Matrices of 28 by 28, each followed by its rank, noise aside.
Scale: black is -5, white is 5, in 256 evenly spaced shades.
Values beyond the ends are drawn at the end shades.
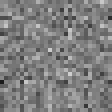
four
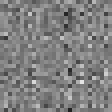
four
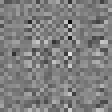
two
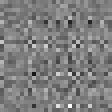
two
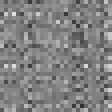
three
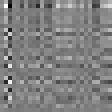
one
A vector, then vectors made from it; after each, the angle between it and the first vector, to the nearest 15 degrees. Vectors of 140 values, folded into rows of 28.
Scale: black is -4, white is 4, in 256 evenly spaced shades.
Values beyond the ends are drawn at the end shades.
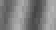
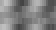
135 degrees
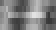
150 degrees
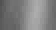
120 degrees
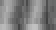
150 degrees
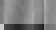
105 degrees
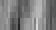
150 degrees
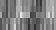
45 degrees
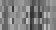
60 degrees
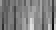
105 degrees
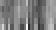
60 degrees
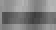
60 degrees
